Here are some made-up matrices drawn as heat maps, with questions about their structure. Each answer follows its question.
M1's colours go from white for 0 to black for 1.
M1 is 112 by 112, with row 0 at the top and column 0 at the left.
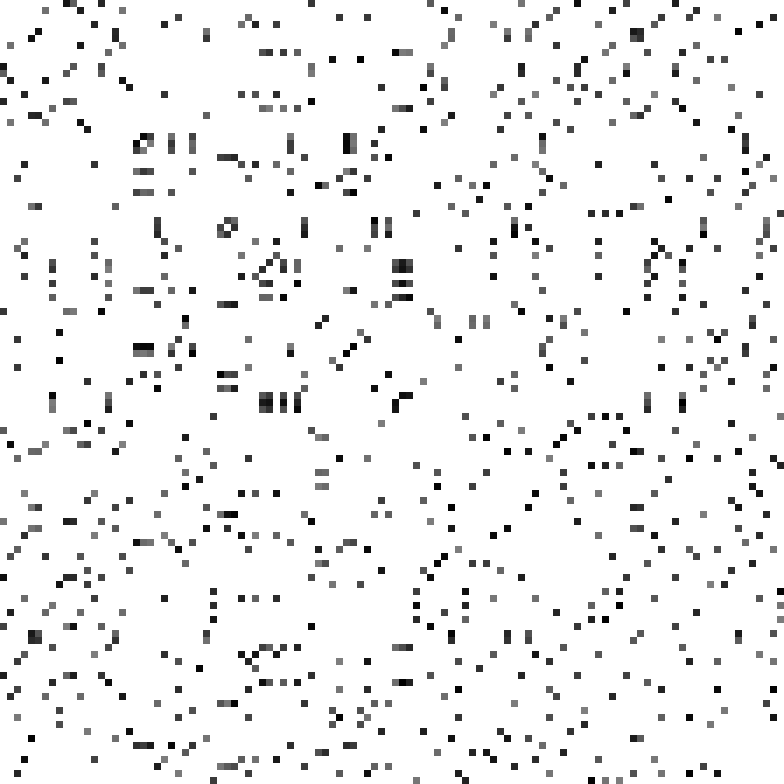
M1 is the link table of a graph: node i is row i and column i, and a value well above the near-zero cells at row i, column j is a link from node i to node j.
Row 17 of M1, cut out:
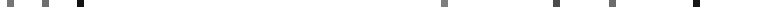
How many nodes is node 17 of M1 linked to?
7
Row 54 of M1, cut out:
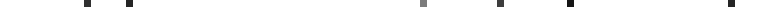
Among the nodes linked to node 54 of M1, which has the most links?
node 12
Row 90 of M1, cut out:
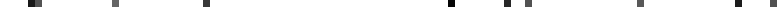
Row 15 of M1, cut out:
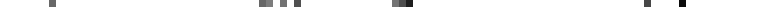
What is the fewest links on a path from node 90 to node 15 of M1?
6
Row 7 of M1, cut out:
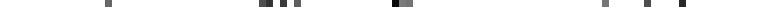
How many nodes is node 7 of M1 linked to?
11
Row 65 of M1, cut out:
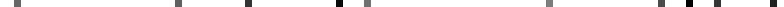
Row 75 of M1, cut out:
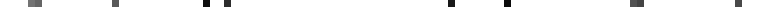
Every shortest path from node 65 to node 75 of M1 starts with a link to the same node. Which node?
node 110
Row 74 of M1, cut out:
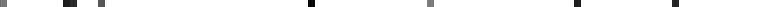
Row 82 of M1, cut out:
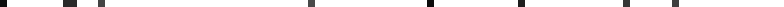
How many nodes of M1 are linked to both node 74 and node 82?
7
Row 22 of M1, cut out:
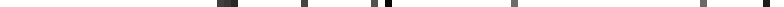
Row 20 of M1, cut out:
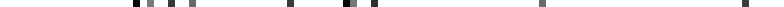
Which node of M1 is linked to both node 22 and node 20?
node 53
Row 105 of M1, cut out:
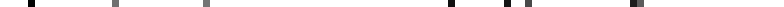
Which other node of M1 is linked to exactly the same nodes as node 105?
node 5
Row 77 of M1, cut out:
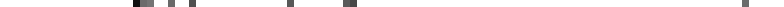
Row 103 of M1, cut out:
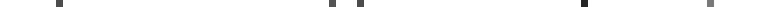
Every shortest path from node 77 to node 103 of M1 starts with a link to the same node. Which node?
node 27
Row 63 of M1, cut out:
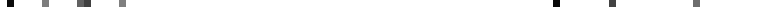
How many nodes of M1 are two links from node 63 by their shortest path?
7
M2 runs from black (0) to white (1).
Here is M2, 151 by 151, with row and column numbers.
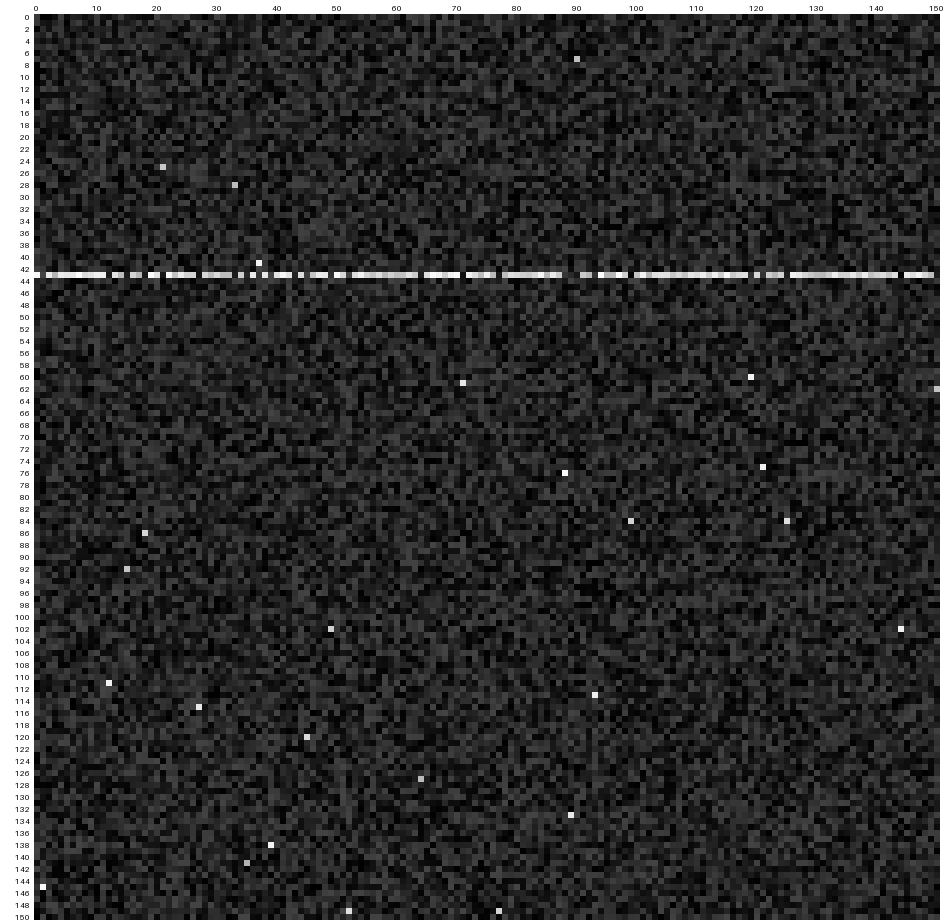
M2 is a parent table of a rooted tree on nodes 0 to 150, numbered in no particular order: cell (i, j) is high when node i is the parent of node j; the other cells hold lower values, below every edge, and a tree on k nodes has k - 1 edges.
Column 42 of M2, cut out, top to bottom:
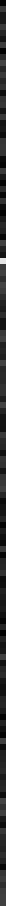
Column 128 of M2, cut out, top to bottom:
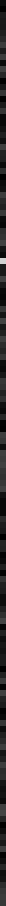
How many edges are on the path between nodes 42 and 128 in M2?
2
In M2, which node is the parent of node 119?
60
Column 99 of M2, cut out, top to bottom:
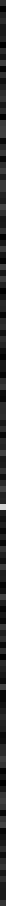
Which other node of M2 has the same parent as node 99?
125
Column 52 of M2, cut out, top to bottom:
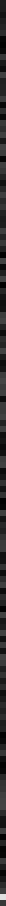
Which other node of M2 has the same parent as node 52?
77
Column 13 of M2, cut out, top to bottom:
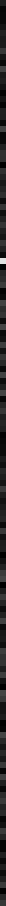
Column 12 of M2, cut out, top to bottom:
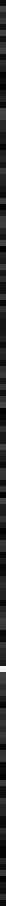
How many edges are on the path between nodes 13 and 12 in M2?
3
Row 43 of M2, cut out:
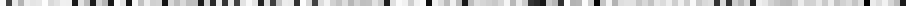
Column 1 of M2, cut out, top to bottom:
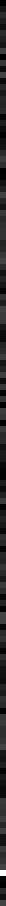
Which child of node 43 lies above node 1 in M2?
145
